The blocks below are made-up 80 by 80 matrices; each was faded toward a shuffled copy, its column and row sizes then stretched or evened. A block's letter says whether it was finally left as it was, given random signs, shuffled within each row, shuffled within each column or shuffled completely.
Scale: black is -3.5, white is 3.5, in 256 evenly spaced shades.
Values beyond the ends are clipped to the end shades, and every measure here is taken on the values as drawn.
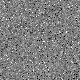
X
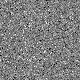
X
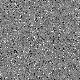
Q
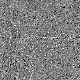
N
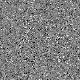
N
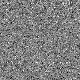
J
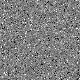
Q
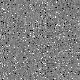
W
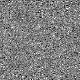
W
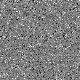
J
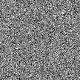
Q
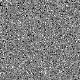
N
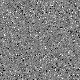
J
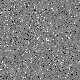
X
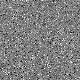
J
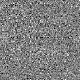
W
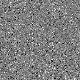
N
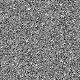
Q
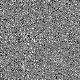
N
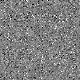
W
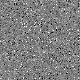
N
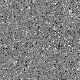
N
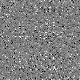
W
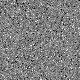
X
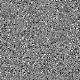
W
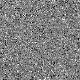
N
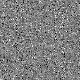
Q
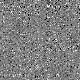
W
